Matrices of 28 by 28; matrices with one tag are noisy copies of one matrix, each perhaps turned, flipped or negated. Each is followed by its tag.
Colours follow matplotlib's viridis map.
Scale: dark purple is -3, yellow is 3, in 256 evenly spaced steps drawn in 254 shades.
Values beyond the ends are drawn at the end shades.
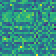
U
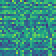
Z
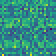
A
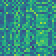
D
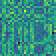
U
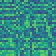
Z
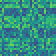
A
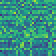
Z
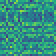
U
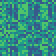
A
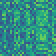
D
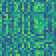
U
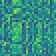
U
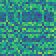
U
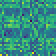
A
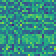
U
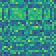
D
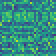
U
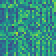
Z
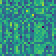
U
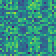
A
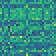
D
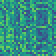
D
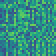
Z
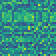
U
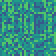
U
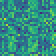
A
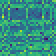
D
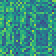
D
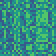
D
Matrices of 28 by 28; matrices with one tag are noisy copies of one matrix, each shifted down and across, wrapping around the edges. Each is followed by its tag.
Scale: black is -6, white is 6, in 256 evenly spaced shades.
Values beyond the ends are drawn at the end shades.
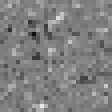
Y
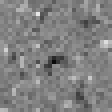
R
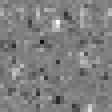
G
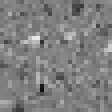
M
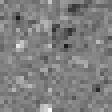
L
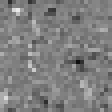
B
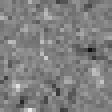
B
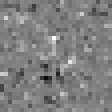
Y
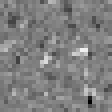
M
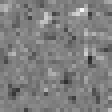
M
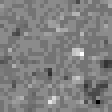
L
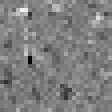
M
